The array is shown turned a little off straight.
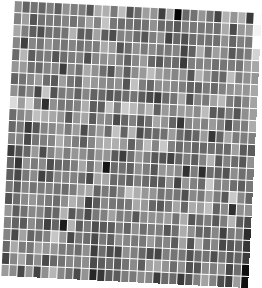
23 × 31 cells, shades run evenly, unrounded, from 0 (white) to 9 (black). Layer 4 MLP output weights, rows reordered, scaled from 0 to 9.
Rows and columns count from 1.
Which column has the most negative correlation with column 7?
24
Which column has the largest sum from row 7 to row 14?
23
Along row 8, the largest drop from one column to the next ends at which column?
5
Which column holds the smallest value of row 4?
31
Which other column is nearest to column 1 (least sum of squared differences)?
15
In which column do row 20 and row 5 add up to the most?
22
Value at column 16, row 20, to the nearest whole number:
4
